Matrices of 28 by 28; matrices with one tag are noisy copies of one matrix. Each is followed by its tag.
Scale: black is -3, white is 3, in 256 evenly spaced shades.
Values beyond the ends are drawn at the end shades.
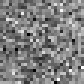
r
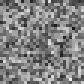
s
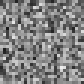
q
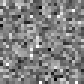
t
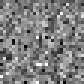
q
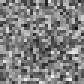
s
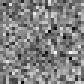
s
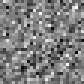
q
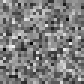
q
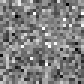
t
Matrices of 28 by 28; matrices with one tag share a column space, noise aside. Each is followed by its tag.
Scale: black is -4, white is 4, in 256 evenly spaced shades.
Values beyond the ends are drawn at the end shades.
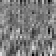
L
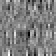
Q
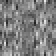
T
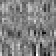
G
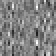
T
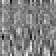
L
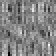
G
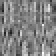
G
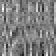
G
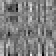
G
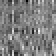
L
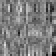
G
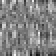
Q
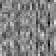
T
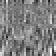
L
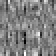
Q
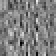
T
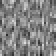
T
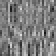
G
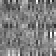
Q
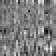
L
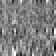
L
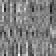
G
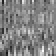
L
